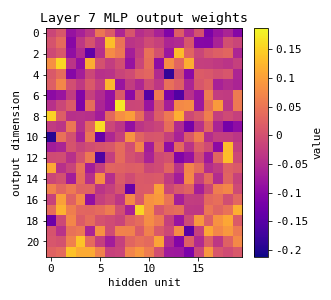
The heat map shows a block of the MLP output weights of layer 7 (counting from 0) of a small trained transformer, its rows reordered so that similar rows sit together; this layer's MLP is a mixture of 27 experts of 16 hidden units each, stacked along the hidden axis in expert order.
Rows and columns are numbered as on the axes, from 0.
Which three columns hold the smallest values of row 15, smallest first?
8, 15, 5
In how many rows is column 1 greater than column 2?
12
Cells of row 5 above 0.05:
2
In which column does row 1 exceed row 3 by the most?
6
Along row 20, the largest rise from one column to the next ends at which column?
14
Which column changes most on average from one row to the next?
13
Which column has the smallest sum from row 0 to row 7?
3
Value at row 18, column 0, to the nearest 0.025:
-0.125
